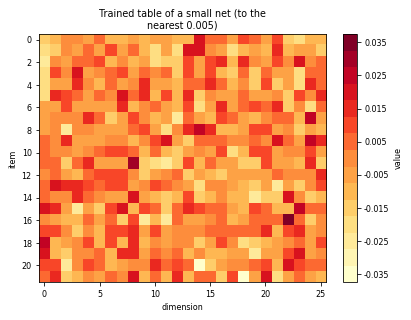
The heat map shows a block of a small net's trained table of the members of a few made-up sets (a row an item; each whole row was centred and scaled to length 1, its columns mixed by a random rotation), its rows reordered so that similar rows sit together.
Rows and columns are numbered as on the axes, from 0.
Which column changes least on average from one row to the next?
0
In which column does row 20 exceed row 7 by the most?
12
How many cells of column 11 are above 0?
5
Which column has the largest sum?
8
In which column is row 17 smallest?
3
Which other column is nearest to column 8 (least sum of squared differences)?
4
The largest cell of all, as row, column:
16, 22
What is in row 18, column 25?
0.01
